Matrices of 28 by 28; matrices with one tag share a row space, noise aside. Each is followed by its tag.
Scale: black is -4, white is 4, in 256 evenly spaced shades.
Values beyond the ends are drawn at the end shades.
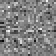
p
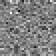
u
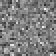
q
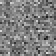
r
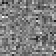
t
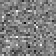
p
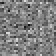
p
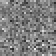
u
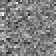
p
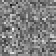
q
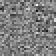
r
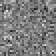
q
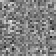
q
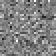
u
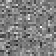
p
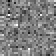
p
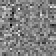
q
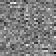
r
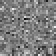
r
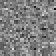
u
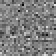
r
